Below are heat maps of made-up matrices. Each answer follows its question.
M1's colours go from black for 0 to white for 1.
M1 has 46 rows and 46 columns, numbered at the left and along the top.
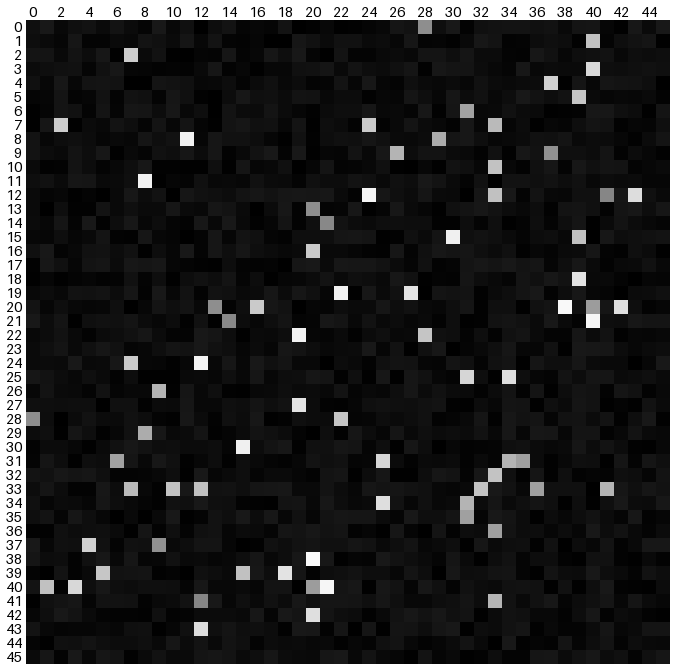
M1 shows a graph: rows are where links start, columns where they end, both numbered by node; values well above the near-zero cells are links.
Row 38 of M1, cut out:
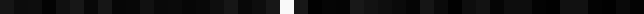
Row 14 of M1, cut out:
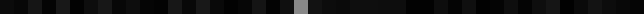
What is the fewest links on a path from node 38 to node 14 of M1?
4
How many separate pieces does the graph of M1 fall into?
11
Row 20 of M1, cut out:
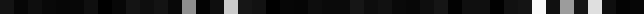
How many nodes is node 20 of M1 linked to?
5
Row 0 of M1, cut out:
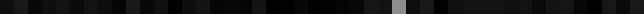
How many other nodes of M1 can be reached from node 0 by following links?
4
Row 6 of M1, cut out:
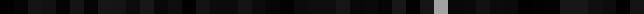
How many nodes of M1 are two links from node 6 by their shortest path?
3
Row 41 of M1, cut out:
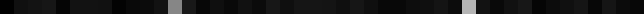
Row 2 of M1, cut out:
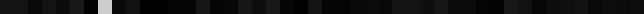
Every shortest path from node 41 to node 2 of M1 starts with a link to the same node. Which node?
node 33
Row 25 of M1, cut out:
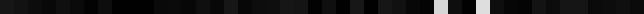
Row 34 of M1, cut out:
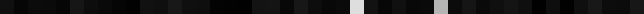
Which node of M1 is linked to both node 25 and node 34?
node 31
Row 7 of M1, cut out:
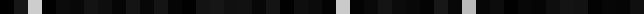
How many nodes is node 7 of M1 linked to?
3
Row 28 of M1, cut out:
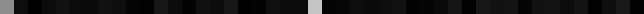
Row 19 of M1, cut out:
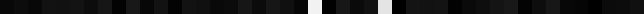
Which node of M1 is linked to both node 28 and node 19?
node 22
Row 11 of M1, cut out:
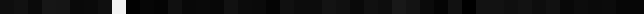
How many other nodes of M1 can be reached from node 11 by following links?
2
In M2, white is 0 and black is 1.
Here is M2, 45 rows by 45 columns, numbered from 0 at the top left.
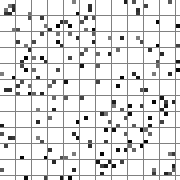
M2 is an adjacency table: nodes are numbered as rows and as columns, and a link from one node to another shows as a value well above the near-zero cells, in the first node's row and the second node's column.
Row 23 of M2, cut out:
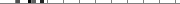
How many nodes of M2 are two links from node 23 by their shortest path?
6
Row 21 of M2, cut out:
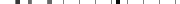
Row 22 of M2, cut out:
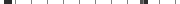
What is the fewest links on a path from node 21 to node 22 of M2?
4
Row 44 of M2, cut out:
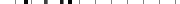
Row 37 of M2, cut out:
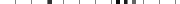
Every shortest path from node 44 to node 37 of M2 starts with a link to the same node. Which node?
node 17
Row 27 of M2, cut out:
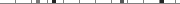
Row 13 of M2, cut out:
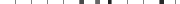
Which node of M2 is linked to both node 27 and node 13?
node 40
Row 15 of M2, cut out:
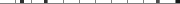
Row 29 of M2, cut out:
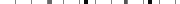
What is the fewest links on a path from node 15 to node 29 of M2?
7
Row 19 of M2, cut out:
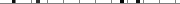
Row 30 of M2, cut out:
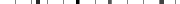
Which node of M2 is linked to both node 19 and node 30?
node 9
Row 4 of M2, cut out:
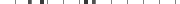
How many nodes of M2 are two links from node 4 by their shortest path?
6
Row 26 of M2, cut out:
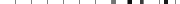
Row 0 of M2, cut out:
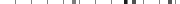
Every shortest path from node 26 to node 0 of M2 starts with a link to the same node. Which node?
node 41
